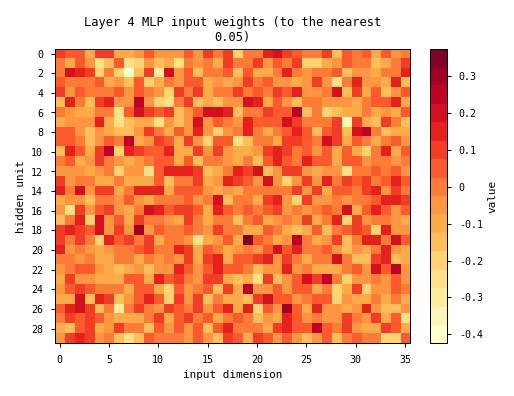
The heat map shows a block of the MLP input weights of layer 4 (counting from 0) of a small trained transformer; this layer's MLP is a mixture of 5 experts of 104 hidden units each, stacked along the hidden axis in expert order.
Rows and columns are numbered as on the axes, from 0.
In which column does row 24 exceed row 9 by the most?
19
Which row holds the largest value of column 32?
22
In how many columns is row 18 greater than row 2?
16
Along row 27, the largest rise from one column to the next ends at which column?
23
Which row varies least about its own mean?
11
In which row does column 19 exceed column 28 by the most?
24
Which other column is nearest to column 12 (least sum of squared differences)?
32
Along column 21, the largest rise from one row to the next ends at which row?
13
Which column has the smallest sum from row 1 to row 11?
6
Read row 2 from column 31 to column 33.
-0.05 -0.1 0
